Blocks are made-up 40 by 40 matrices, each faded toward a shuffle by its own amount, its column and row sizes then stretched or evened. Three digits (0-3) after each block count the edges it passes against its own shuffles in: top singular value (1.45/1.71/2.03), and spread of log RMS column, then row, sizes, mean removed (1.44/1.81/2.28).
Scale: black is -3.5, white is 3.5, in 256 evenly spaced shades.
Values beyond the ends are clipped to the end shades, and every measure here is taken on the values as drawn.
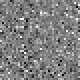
1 0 0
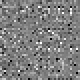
2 1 1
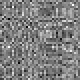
3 0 0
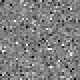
0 1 0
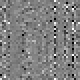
3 3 0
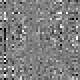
2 3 2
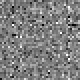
1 1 0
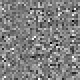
0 2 1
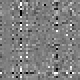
3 3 2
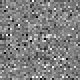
0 0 1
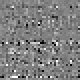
0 2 3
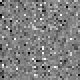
0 1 1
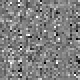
0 3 0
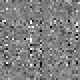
1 2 2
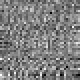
3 0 2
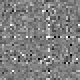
1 1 2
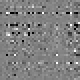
2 2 3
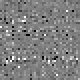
1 1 3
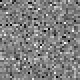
0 0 0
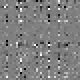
0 3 3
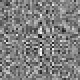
3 2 1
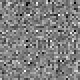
1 0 2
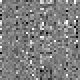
2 3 0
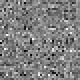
0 1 2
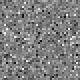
0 0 2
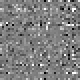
0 2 3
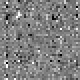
0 2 2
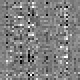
2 3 2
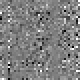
0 3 1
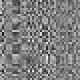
3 3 1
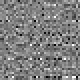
3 1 2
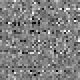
0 2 3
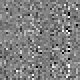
1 3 1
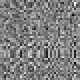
3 3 1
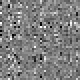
0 3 1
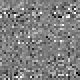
1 1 2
